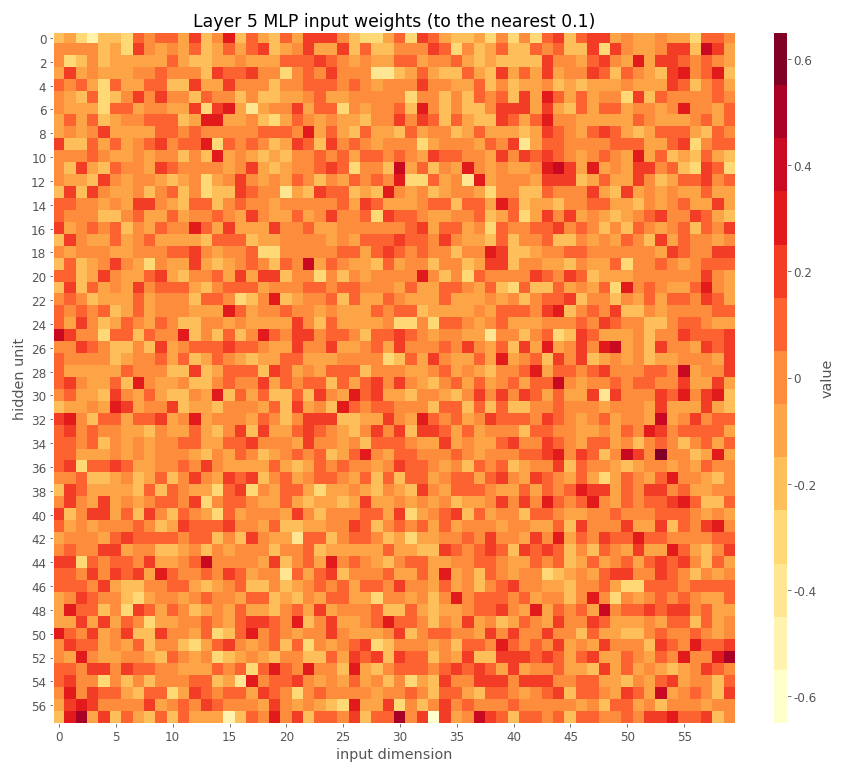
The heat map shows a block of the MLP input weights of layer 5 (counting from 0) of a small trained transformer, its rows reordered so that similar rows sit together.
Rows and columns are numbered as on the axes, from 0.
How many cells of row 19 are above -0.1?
33
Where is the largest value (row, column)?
35, 53
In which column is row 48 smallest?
6
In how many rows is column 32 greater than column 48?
25
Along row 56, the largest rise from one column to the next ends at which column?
26
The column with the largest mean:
43
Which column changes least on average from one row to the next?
52
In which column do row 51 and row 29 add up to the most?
44
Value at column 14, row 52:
-0.3
